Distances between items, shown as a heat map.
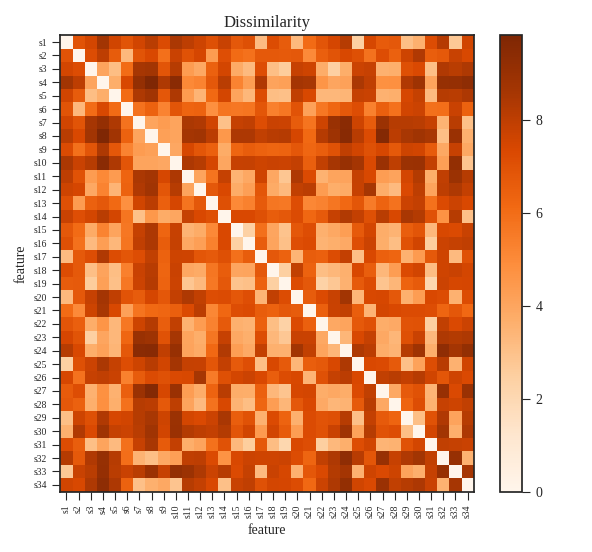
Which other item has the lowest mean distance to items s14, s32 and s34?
s7
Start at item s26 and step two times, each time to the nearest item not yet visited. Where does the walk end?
s6
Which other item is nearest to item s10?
s34
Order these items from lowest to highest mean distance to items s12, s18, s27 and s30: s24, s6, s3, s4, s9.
s3, s24, s4, s6, s9
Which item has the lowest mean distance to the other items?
s19
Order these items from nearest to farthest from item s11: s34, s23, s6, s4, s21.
s23, s4, s6, s21, s34
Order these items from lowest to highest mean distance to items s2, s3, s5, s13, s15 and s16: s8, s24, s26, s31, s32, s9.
s31, s24, s9, s26, s32, s8
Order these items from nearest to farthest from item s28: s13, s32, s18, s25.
s18, s13, s25, s32
